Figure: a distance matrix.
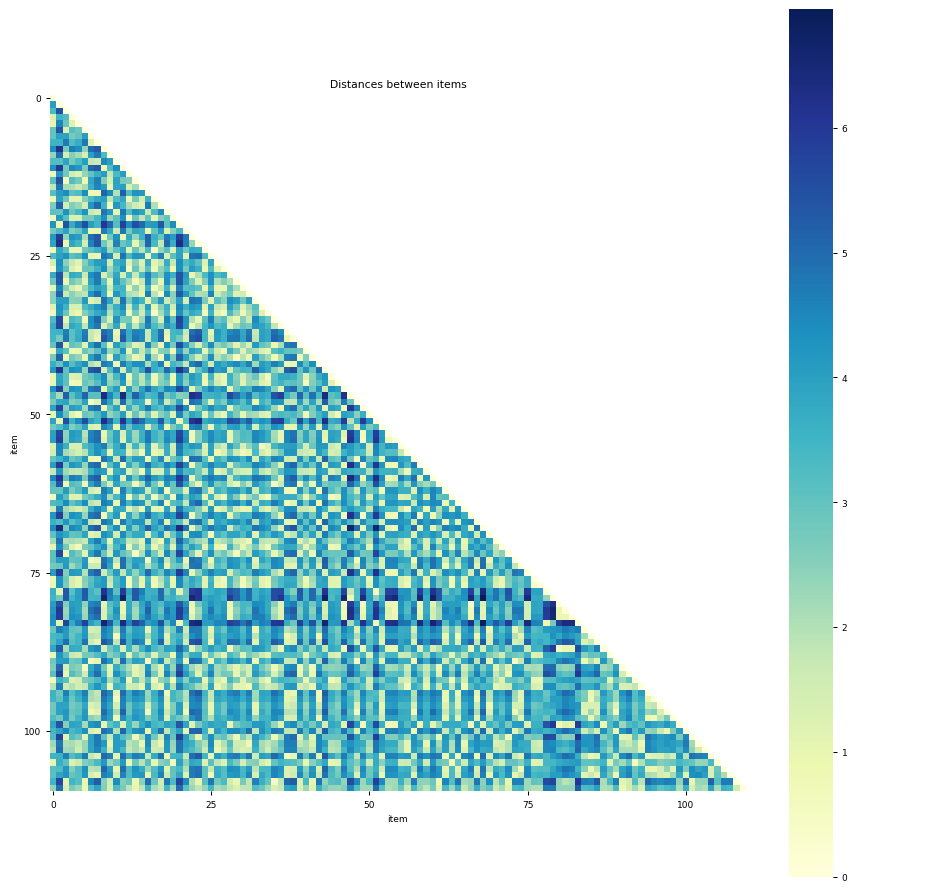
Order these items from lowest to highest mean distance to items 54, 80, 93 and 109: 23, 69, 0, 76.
23, 76, 0, 69
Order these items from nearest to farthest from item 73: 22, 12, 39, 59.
12, 59, 39, 22
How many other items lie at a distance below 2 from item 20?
4
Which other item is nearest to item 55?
33
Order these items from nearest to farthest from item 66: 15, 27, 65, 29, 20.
29, 65, 27, 15, 20
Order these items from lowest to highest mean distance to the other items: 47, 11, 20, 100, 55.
55, 100, 11, 47, 20
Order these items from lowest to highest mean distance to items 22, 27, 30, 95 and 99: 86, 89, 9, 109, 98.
109, 9, 98, 89, 86
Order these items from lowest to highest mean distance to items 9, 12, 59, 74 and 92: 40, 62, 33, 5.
40, 33, 5, 62
